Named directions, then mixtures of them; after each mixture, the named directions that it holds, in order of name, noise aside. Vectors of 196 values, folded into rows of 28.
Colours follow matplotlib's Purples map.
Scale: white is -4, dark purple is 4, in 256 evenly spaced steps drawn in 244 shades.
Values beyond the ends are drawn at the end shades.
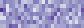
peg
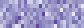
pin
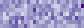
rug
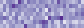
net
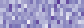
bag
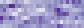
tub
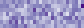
rug.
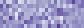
net, tub.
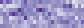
rug, tub.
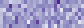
bag, pin.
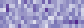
net, peg.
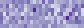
bag, peg, rug.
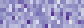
bag.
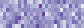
pin.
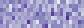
bag.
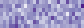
bag, rug.
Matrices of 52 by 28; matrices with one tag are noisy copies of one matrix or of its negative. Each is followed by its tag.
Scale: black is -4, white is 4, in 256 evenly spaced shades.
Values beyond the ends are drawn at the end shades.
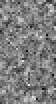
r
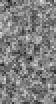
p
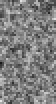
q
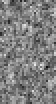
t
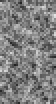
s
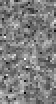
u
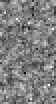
t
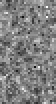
p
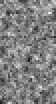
q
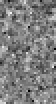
q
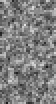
t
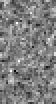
t
